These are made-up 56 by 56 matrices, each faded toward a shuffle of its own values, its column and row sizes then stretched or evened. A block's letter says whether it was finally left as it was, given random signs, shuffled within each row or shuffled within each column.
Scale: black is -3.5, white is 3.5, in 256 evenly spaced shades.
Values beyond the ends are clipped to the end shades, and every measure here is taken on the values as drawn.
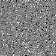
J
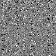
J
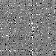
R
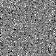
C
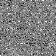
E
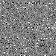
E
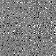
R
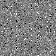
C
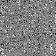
J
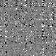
R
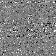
E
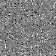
C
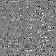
R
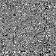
J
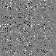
J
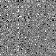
R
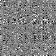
R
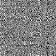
R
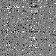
R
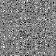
R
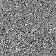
E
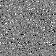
E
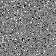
E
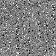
C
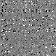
J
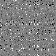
R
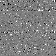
E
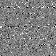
E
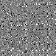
R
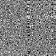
R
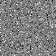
C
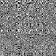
R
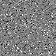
E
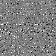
E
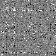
J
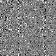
J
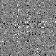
R
